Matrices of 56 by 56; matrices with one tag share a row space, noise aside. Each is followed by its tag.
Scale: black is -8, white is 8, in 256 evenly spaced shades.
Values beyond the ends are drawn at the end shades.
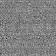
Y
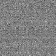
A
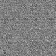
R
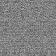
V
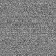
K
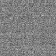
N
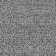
Y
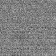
A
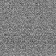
V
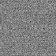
K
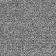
N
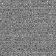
K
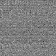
K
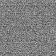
A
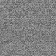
N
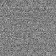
Y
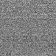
K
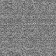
N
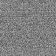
Y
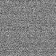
A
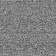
R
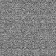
N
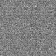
R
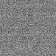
Y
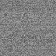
N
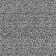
R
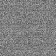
Y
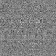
V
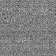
K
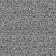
K
